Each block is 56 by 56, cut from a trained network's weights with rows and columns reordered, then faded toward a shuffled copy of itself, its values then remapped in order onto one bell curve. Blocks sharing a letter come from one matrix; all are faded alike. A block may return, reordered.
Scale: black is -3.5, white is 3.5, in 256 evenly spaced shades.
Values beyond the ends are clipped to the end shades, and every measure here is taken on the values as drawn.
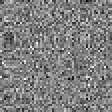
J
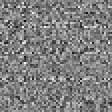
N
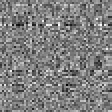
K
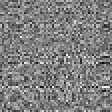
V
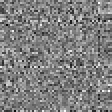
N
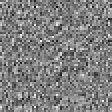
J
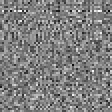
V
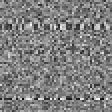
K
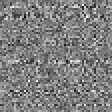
N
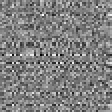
K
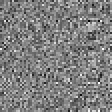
J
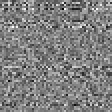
N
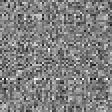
V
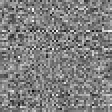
V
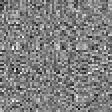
J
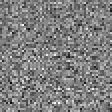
J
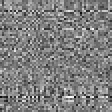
K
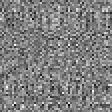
J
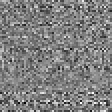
N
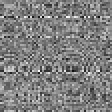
K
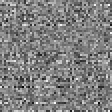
N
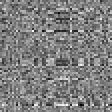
K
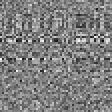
K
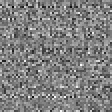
N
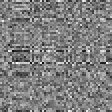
K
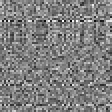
K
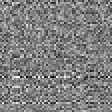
K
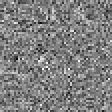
J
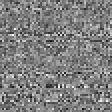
N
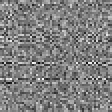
K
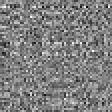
V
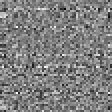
N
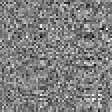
J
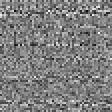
N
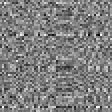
K
